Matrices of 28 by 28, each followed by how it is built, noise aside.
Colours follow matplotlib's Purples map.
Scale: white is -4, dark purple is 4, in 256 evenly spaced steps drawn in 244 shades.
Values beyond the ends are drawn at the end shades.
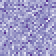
Hankel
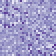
block diagonal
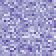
low rank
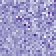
upper triangular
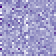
uneven columns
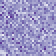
Toeplitz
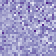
upper triangular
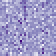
uneven columns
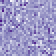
block diagonal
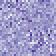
block diagonal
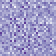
low rank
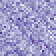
Toeplitz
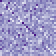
diagonal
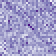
Toeplitz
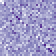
diagonal
